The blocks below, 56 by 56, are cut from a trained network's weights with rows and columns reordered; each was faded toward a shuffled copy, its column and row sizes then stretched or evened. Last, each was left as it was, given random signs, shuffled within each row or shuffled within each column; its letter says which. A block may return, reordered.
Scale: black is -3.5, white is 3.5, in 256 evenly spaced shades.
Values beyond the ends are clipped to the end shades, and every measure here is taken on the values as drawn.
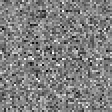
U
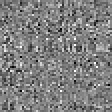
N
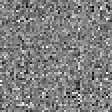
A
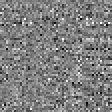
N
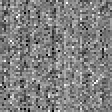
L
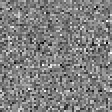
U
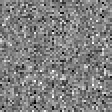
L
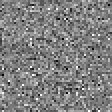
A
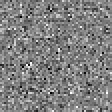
A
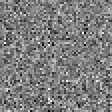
A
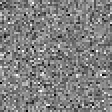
A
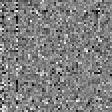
A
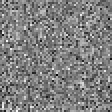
L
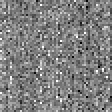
L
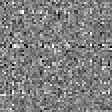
N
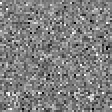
U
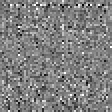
A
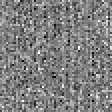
L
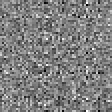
N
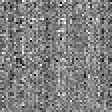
N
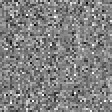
A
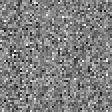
L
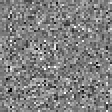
A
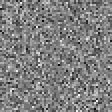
L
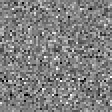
U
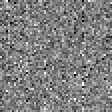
L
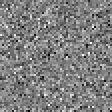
U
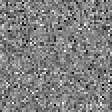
U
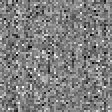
L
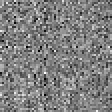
N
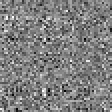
N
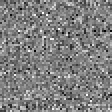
U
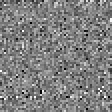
A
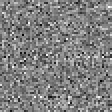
U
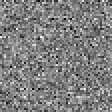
U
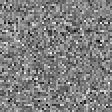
U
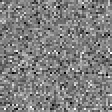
U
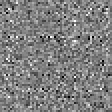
A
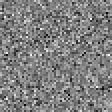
U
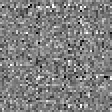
N
